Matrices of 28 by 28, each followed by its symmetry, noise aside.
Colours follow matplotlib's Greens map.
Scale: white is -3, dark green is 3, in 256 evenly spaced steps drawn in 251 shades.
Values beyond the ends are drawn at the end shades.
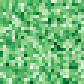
antisymmetric.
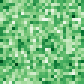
no symmetry.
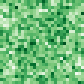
same after a half turn.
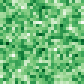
same after a half turn.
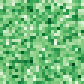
no symmetry.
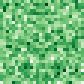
mirrored left to right.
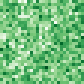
no symmetry.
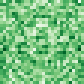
mirrored left to right.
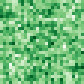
same after a half turn.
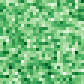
antisymmetric.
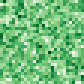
antisymmetric.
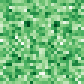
mirrored left to right.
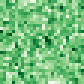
same after a half turn.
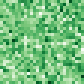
antisymmetric.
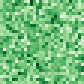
no symmetry.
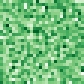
antisymmetric.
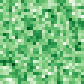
same after a half turn.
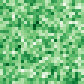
no symmetry.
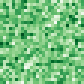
same after a half turn.
